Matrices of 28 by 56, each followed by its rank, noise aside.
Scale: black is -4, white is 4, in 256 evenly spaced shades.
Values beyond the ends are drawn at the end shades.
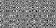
four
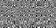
six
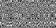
five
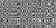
three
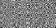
five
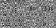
seven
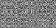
four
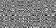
four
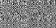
five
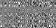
five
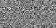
six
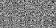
seven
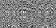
six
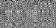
four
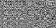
five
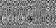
four
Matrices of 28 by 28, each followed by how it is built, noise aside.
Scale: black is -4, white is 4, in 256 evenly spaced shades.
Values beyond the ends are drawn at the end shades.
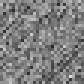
Hankel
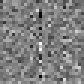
uneven columns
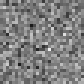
noise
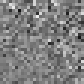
upper triangular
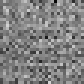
blocks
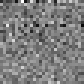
uneven rows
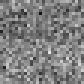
blocks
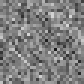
Toeplitz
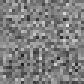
blocks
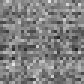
blocks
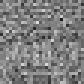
blocks
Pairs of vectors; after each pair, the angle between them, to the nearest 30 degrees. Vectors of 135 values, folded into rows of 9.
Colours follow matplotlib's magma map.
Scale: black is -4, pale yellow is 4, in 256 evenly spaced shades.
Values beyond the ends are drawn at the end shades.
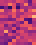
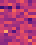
30 degrees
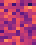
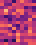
120 degrees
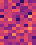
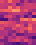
60 degrees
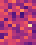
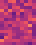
30 degrees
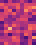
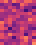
150 degrees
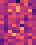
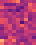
120 degrees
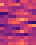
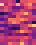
30 degrees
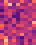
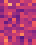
30 degrees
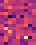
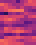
90 degrees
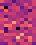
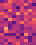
120 degrees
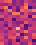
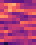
90 degrees
